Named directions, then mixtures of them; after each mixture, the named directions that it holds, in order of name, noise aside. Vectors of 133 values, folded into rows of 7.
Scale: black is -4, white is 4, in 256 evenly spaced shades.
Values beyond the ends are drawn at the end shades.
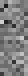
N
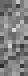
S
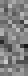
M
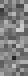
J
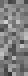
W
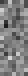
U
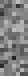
J, S.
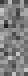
U.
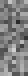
W.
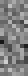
M.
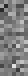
J, N.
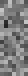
M, U.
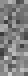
W.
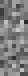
J, S.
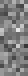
J, M.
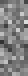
M, U, W.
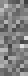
N, S, W.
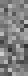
M, W.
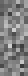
S.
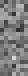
J.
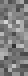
J, W.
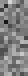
N, W.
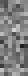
M, S, U.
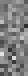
M, N, W.
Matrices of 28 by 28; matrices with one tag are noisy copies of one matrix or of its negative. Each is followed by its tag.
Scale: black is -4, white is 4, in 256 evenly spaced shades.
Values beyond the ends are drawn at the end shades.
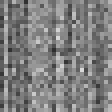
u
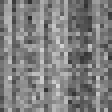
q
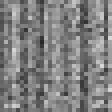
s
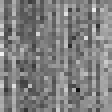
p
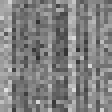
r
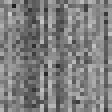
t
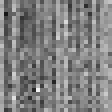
p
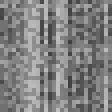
t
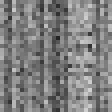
q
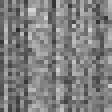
u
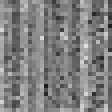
s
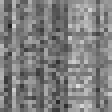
q
